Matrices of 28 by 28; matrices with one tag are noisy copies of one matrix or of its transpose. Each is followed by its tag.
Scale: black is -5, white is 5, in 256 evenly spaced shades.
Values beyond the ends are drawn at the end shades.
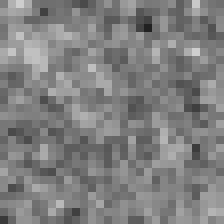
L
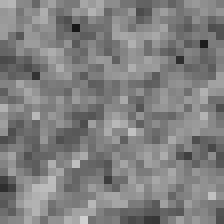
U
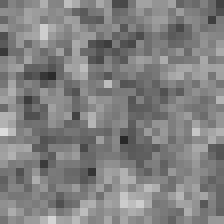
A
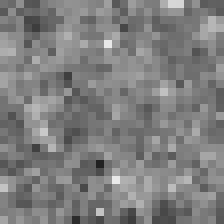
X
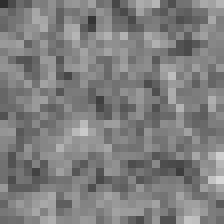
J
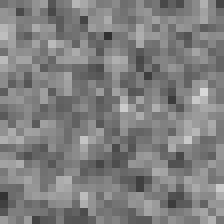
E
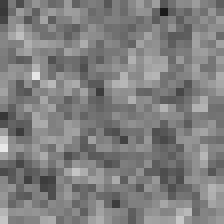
J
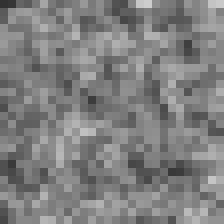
J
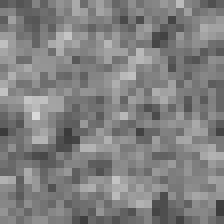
X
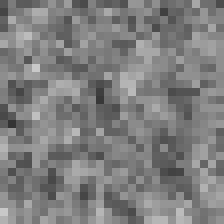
J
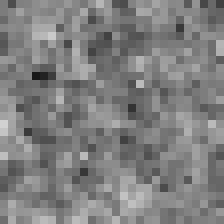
A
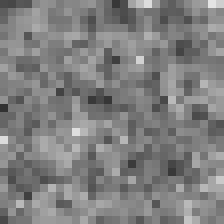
J
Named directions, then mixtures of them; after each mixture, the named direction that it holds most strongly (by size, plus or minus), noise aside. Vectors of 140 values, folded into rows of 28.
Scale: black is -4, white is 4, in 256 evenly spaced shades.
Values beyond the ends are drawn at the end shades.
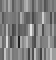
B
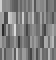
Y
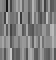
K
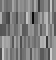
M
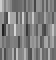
Y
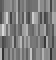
M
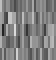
Y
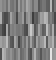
M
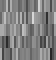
M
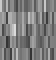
Y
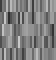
Y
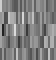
Y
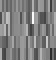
M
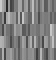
K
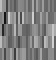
Y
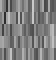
K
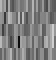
Y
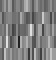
B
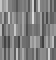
Y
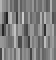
Y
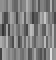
M
